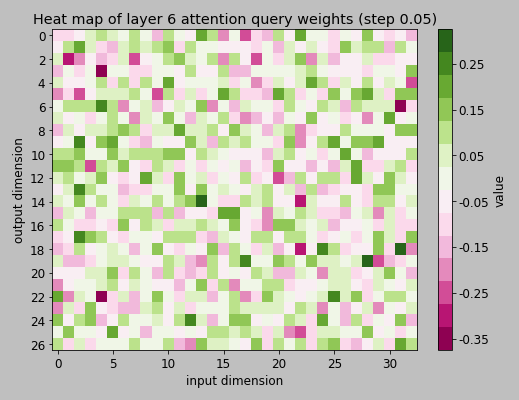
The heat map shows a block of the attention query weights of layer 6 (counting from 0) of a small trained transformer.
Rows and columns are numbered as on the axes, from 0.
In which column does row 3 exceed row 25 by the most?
22
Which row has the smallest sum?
2
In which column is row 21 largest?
13
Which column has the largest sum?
10
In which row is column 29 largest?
9
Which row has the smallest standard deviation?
21
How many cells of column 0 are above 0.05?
6
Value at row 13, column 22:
-0.15
